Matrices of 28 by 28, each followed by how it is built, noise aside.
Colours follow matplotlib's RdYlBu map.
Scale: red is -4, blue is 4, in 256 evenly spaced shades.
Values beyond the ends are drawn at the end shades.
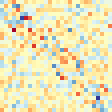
banded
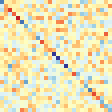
diagonal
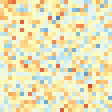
noise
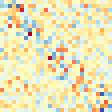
banded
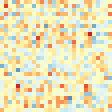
blocks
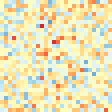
noise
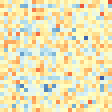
blocks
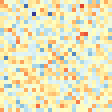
Toeplitz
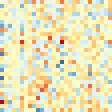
uneven columns
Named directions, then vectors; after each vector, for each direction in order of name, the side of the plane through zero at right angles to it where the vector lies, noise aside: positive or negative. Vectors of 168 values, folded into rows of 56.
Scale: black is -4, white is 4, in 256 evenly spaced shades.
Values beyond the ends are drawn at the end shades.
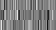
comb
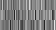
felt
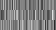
positive, negative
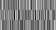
positive, positive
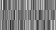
positive, positive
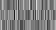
positive, positive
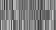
positive, negative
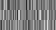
negative, negative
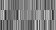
negative, positive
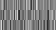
positive, positive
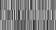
positive, positive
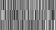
negative, positive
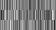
positive, negative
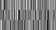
positive, positive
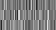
negative, negative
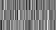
negative, negative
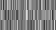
negative, positive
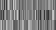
positive, negative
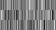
negative, positive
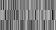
negative, positive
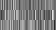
positive, negative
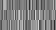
negative, negative
